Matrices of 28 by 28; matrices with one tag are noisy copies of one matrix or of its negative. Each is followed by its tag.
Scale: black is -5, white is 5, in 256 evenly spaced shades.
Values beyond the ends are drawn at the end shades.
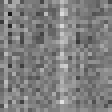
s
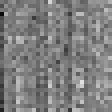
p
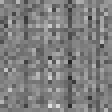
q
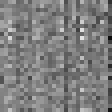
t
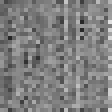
t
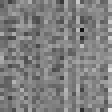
t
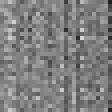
t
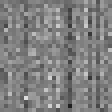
q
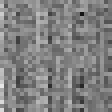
p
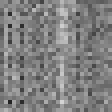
s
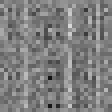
q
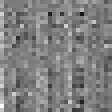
p
